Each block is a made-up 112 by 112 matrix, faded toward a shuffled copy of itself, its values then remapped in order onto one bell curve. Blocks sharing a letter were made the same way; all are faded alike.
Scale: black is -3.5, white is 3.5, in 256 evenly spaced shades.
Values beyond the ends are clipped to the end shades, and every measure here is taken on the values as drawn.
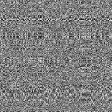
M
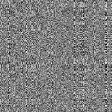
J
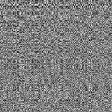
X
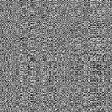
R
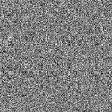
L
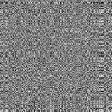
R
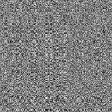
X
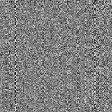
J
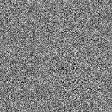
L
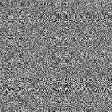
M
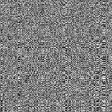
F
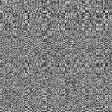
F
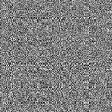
X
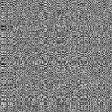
R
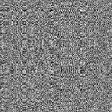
X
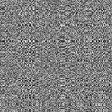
F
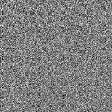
L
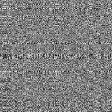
M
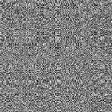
X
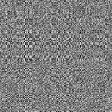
F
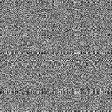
M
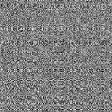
M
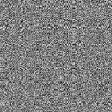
X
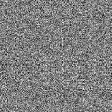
L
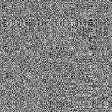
X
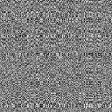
R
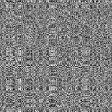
R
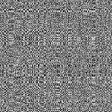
F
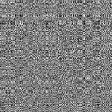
R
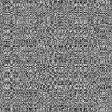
R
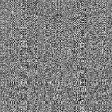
J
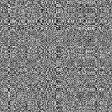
R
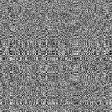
F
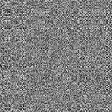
X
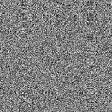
L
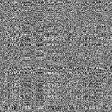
M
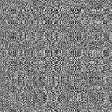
F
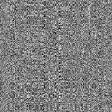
J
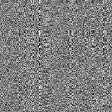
J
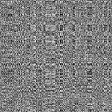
F
